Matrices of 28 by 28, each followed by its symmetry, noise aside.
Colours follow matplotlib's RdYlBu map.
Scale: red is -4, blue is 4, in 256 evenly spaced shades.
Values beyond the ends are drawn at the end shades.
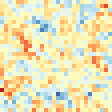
antisymmetric.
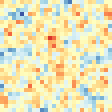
same after a half turn.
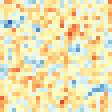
same after a half turn.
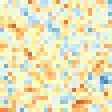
antisymmetric.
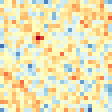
symmetric.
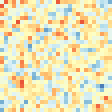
symmetric.
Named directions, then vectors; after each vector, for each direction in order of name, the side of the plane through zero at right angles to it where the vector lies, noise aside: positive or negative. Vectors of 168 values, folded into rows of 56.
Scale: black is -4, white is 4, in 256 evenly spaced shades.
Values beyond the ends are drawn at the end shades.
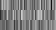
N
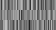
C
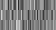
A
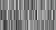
negative, negative, positive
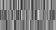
positive, negative, positive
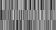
negative, positive, positive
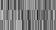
positive, positive, negative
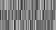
positive, negative, positive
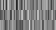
negative, negative, positive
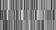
negative, negative, positive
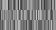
positive, positive, positive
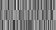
positive, positive, positive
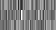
positive, negative, positive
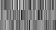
negative, positive, negative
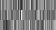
positive, negative, positive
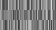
negative, negative, negative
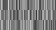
negative, negative, negative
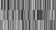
positive, positive, negative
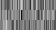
negative, positive, negative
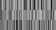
negative, positive, positive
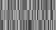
positive, positive, positive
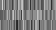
negative, positive, positive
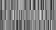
negative, positive, positive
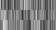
positive, positive, negative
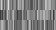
negative, negative, positive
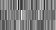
positive, negative, positive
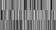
negative, positive, positive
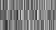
negative, negative, positive
